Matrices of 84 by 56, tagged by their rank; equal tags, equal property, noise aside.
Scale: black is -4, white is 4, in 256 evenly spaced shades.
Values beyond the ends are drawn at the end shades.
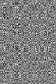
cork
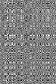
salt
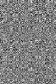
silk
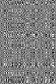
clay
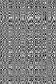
salt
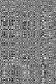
salt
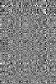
silk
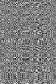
cork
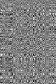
silk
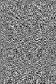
silk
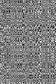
silk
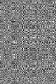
clay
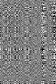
clay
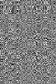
silk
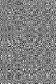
clay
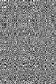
cork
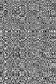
silk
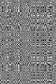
salt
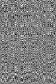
silk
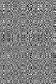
salt
